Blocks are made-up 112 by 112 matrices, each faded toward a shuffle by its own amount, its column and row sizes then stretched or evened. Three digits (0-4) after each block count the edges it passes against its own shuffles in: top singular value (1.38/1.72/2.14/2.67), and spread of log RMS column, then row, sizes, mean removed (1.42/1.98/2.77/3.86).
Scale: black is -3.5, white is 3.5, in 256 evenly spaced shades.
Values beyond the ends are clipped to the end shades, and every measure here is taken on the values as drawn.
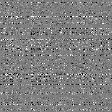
3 2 4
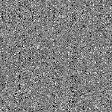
2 2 2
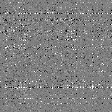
3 2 3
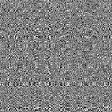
4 2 3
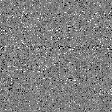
2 1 2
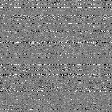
3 0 4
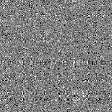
3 2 2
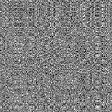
4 2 1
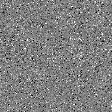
1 1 1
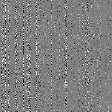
2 4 1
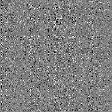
2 3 2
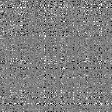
1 3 4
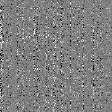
0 4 2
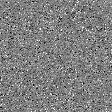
1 0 1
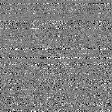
0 2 4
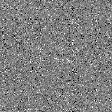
2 2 1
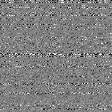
3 0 4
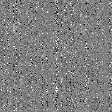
1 3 1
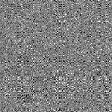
4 2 2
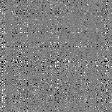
2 3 3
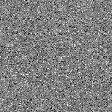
2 0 1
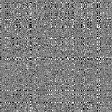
4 3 3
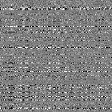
4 1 4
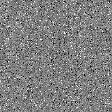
1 2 0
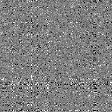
3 2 3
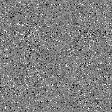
1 1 2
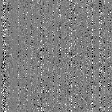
2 4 0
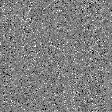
1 2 0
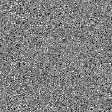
2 1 1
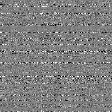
2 1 4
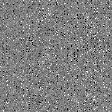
0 3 1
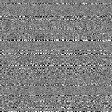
4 0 4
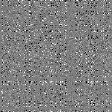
3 3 3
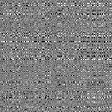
4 2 4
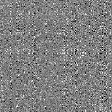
3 3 1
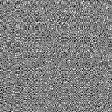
4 1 1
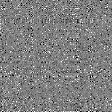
3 2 2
